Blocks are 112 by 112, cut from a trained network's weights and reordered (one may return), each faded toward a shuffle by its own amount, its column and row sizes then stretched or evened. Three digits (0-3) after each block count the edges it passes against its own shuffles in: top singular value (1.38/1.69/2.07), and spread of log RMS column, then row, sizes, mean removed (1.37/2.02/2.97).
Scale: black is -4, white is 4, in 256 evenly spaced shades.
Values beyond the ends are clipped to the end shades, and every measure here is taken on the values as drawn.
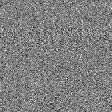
2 0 1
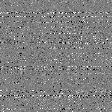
2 1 3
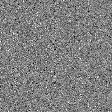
0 1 0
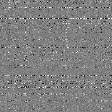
2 1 3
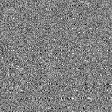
2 0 2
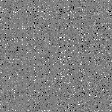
0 2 2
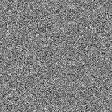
2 0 0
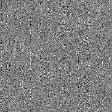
0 3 0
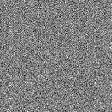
2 1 0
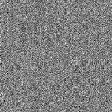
2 1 0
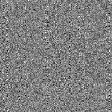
2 2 0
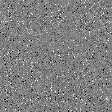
0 2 1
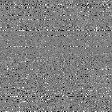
1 1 3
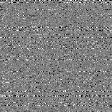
3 0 3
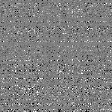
0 2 3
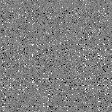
1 2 2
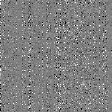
0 3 2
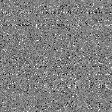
2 1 2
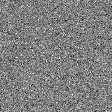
1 0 0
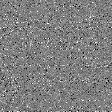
1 1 2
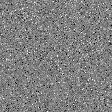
1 0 0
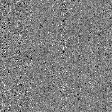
0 2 0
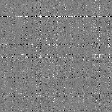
3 2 2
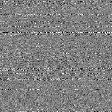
3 0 3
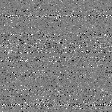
1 0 3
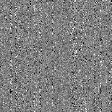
1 3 0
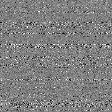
1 0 3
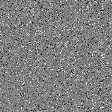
0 1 0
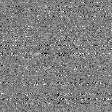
0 1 3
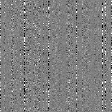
3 3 1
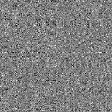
2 1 2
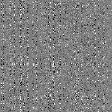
3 3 1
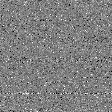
1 0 2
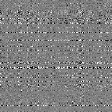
3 2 3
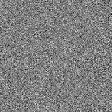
2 1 0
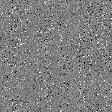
0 2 0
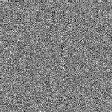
3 1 1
